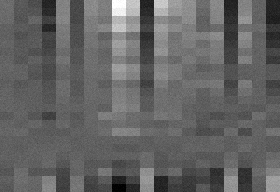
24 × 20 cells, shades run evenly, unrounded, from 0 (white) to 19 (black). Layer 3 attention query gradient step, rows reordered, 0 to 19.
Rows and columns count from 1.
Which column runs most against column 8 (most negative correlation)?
4
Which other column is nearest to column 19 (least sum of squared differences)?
1
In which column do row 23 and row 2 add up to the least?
9
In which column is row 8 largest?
20
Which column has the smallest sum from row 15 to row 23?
11
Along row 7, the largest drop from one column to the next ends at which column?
12
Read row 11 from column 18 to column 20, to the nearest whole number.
10 12 14
